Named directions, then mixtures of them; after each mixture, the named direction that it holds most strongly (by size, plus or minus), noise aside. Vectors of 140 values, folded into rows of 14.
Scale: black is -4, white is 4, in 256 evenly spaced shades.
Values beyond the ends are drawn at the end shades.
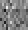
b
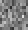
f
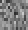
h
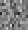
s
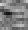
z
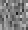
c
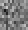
b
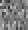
h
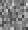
f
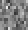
h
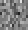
s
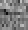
z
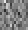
s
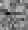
z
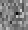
c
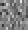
s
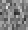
h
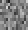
h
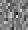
h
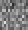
b
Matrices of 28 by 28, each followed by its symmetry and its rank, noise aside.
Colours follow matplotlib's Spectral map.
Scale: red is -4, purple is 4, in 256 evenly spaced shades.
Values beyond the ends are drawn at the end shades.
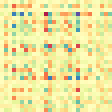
no symmetry, rank two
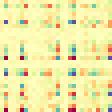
no symmetry, rank two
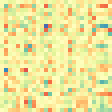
no symmetry, rank three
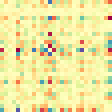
antisymmetric, rank two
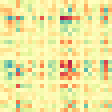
no symmetry, rank two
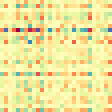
no symmetry, rank two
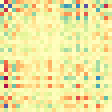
antisymmetric, rank two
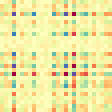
symmetric, rank one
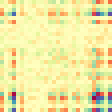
symmetric, rank one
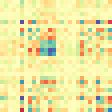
symmetric, rank two
